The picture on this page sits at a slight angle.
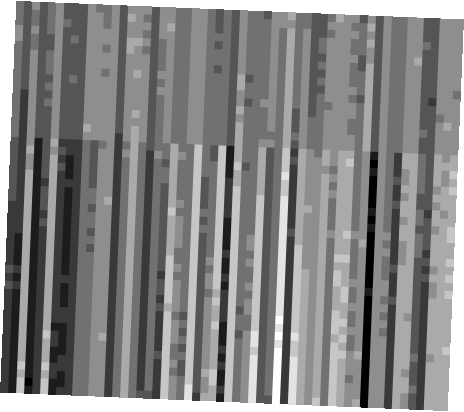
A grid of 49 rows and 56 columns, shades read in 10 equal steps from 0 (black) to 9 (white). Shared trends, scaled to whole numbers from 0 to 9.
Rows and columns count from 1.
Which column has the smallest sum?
46
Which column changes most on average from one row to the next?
43
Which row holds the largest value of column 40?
49
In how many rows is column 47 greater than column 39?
18
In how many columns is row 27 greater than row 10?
20
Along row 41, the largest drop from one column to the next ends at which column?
36
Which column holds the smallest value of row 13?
2
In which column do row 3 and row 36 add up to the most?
35
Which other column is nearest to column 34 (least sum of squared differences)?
19
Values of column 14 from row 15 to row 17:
3 3 2
